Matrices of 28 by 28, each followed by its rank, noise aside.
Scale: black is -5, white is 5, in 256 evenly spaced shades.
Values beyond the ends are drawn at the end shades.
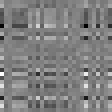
one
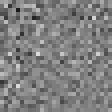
six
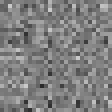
six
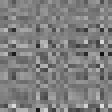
two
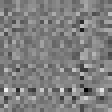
three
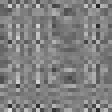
two
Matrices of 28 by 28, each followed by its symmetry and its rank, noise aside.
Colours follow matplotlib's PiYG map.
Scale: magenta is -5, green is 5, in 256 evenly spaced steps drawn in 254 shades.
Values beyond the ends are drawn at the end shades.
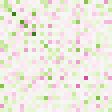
symmetric, rank six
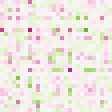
symmetric, rank six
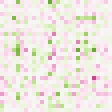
no symmetry, rank five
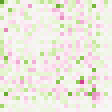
symmetric, rank six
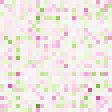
symmetric, rank five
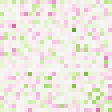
symmetric, rank seven
